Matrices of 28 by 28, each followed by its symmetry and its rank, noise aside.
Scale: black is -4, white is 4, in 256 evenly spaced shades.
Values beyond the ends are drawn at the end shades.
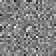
symmetric, rank five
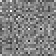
symmetric, rank three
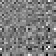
symmetric, rank three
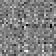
antisymmetric, rank four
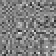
no symmetry, rank four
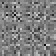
symmetric, rank three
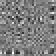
symmetric, rank three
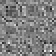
symmetric, rank five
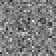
no symmetry, rank five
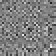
symmetric, rank four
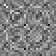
symmetric, rank five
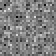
symmetric, rank four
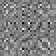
symmetric, rank four
